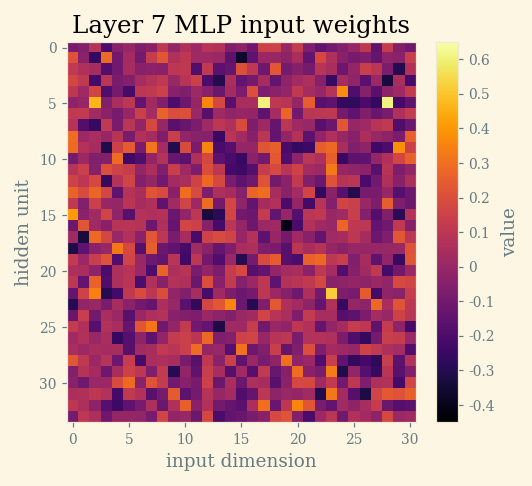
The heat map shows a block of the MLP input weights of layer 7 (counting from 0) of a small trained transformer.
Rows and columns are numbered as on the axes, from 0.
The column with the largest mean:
23
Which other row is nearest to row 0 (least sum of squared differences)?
33
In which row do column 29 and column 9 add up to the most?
31
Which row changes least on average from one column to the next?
24
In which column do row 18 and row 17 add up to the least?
1
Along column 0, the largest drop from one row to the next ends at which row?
16
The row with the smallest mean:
3
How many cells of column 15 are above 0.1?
5
